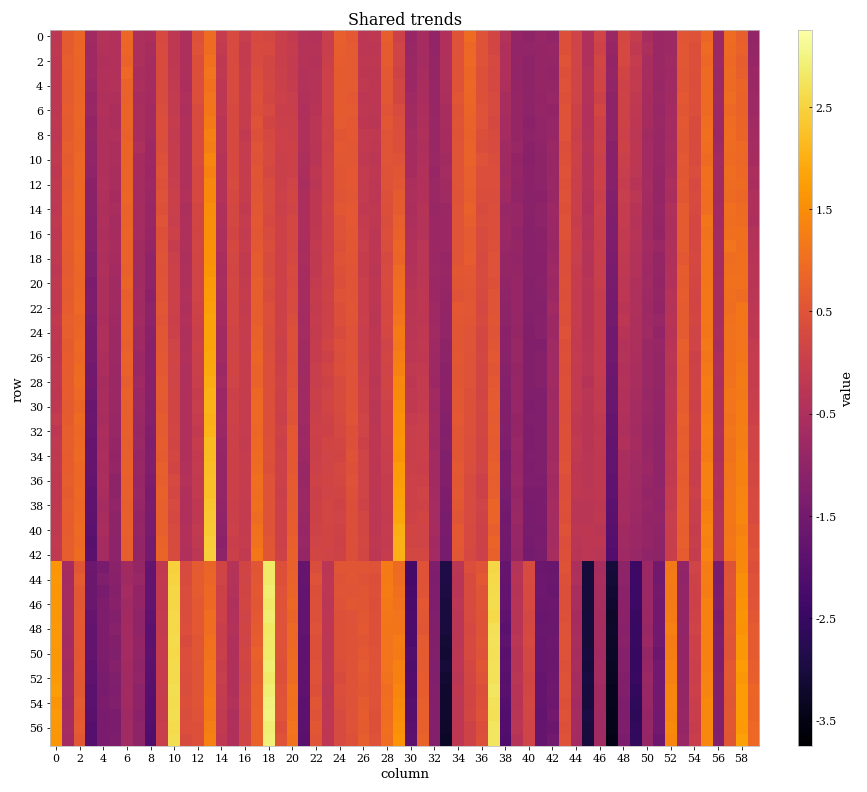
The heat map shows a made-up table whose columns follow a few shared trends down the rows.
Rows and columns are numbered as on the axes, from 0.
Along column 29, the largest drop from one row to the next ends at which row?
43
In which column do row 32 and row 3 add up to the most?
13
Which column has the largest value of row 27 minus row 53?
45
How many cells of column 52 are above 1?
15
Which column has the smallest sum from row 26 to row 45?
47
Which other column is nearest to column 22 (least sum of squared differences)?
26
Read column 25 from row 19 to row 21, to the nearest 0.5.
0.5 0.5 0.5
